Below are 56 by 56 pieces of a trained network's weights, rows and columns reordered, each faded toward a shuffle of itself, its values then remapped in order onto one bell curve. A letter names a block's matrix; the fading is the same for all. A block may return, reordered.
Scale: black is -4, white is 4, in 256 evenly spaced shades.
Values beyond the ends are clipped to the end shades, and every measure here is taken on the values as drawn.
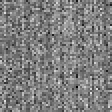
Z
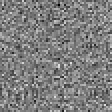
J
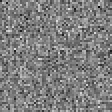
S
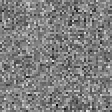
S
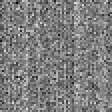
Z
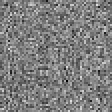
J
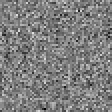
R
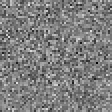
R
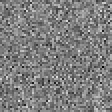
S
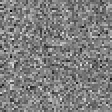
S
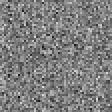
S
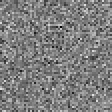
R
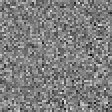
S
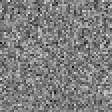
R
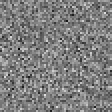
R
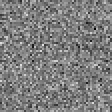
R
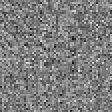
S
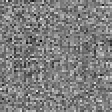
J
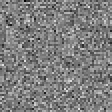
J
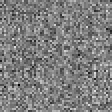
J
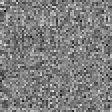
J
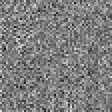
J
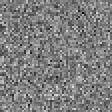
R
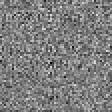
R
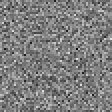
J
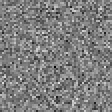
R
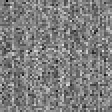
Z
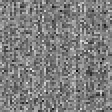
Z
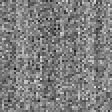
Z
